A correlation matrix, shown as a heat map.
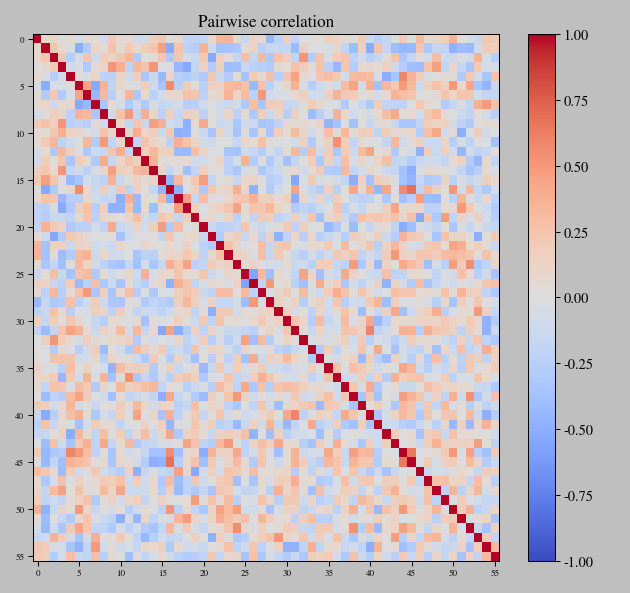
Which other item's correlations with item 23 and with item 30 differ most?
54
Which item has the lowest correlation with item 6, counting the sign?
7
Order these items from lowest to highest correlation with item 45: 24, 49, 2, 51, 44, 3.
3, 2, 51, 49, 24, 44
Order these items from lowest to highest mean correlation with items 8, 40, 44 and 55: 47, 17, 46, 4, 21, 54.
17, 54, 46, 47, 21, 4
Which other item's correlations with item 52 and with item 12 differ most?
24
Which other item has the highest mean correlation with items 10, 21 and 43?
8
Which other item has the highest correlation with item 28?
26
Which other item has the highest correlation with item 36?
11
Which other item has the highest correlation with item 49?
19
